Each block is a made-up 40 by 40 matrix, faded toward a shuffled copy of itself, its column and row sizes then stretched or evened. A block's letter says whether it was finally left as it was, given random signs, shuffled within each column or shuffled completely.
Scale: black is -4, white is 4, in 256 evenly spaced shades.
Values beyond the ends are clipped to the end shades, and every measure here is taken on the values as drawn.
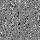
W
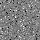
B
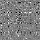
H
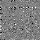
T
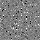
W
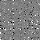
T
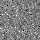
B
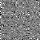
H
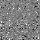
T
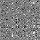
H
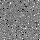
B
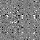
H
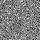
B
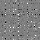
H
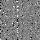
W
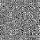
H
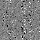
W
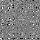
T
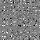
T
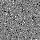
B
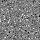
B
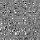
H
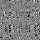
H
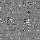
H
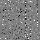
W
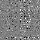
T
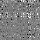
H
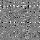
H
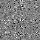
T
